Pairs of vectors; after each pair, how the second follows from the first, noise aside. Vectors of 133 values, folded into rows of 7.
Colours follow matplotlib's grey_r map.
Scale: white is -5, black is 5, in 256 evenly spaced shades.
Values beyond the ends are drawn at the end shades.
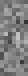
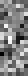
reversed, scaled up.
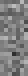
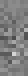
negated, partly zeroed.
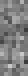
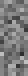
sign-scrambled.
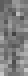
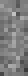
negated, partly zeroed.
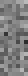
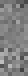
negated, partly zeroed.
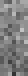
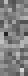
shuffled.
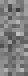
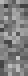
reversed, negated.
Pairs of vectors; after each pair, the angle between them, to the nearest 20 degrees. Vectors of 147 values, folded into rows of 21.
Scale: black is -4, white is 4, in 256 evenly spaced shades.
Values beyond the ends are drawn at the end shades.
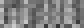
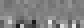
80 degrees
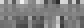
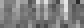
60 degrees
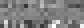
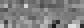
140 degrees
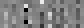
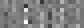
160 degrees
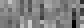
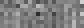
120 degrees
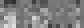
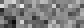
140 degrees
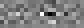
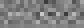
40 degrees
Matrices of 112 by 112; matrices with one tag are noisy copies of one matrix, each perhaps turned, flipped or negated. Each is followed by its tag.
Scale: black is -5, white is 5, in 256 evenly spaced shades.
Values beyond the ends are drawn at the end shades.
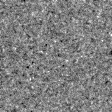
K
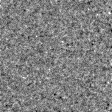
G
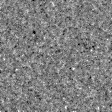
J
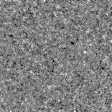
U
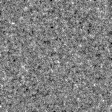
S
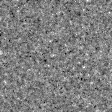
K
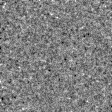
G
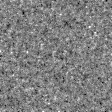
S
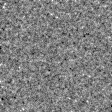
G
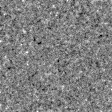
U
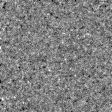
G
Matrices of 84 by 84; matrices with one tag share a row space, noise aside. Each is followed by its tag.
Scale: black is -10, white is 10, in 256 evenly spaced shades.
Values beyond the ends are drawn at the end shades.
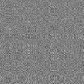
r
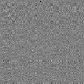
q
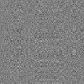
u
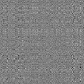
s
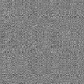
q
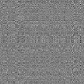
s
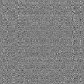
s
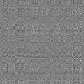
s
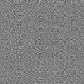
u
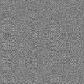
q
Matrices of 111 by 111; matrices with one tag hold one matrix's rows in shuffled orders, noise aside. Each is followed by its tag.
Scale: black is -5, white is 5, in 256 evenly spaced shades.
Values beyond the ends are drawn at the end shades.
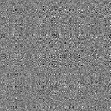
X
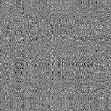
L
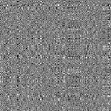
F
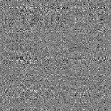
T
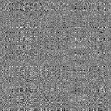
T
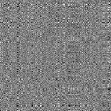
F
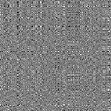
F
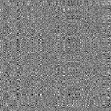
F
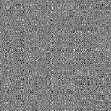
L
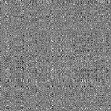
L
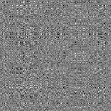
T
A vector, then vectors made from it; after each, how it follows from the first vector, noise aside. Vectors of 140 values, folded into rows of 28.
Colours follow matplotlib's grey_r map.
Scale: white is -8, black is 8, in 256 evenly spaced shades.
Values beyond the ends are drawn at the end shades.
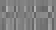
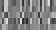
reversed, scaled up.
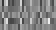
reversed, scaled up.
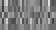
reversed, scaled up.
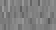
reversed, negated, partly zeroed.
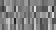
scaled up.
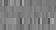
reversed, negated, partly zeroed.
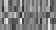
reversed, scaled up.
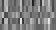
reversed, scaled up.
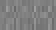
shrunk.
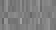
reversed, shrunk.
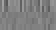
reversed, negated, partly zeroed.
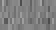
reversed, negated, partly zeroed.
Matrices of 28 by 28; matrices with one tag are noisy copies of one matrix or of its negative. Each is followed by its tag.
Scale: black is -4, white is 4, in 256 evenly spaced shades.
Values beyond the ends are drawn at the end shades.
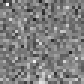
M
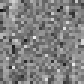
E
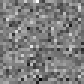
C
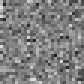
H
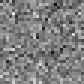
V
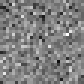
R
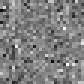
E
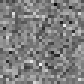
V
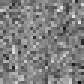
E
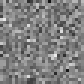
H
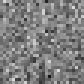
M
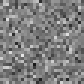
C
